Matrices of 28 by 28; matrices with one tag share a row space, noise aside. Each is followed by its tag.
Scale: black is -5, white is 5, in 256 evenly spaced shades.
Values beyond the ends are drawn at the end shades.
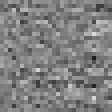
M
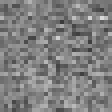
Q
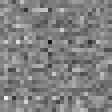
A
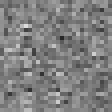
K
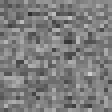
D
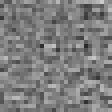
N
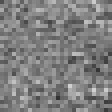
M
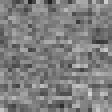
Q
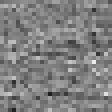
M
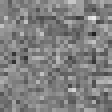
M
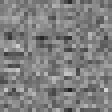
D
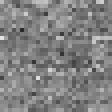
Q
